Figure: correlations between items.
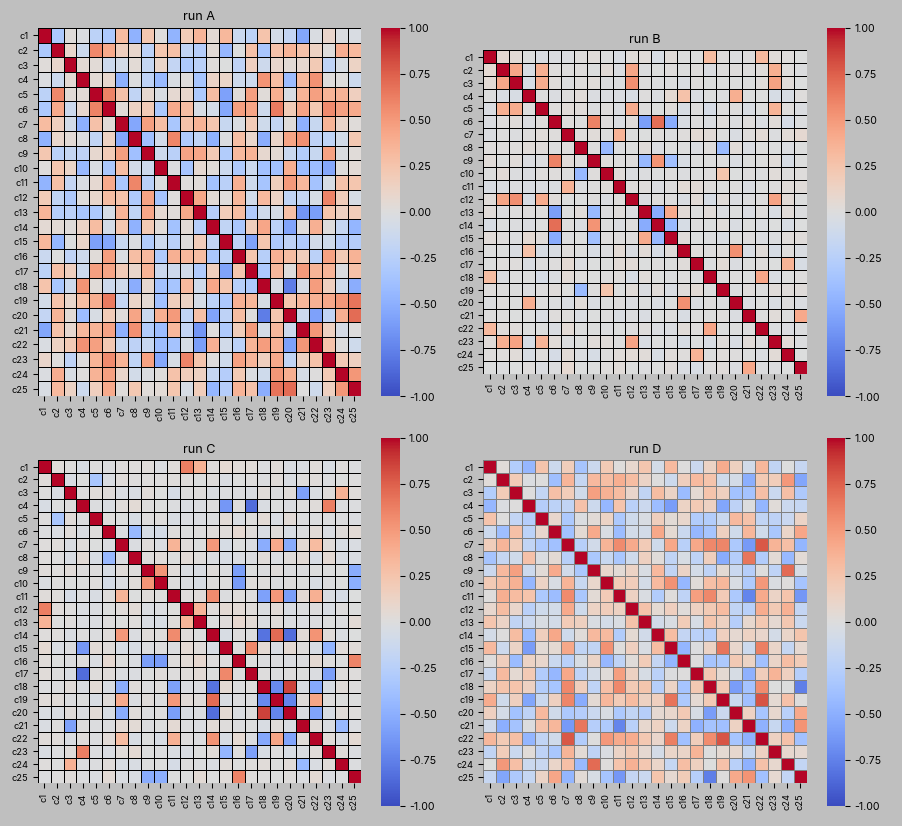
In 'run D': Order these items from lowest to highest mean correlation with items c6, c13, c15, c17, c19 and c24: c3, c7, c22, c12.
c3, c12, c7, c22
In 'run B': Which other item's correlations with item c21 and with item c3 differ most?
c12
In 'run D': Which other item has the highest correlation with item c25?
c21
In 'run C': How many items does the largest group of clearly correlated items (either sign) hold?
7
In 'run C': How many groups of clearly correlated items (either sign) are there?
7
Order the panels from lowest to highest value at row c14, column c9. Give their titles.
run C, run A, run D, run B
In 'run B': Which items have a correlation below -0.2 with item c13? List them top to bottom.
c6, c9, c14
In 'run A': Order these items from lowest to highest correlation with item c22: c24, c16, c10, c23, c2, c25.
c10, c16, c25, c24, c2, c23
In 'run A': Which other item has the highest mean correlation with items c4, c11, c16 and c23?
c6
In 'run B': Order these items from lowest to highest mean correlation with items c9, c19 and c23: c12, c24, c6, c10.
c24, c10, c12, c6
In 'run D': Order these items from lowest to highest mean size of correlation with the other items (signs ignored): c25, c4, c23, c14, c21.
c23, c14, c4, c25, c21
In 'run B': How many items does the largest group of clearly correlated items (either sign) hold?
5
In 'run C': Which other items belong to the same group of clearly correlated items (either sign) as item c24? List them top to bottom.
c3, c21
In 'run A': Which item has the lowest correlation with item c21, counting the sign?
c13
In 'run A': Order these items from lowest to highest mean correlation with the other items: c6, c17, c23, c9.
c9, c17, c23, c6
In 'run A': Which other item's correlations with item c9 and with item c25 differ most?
c20
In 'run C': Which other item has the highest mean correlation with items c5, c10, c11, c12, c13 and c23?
c1
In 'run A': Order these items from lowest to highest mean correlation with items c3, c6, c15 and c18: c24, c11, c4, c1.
c11, c24, c1, c4
